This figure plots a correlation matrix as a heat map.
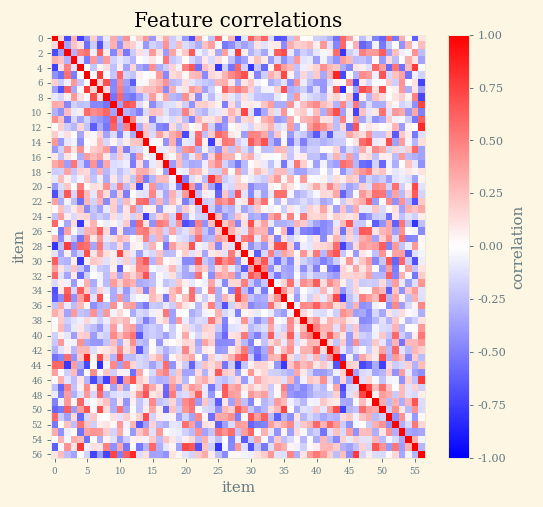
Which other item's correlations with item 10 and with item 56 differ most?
46
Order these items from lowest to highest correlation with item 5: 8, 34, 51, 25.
51, 8, 25, 34
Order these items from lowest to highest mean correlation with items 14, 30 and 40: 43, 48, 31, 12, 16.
43, 16, 31, 12, 48
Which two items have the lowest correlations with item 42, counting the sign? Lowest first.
13, 31
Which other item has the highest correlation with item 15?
55
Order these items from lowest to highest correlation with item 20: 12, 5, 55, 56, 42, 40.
56, 5, 12, 40, 42, 55
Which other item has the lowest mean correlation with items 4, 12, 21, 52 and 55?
25
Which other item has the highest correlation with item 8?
6
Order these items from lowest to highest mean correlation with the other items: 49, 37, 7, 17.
17, 37, 49, 7
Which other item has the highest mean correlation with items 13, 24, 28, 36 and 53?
19
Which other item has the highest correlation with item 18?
48
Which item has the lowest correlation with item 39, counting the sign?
26
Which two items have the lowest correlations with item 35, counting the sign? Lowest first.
44, 0
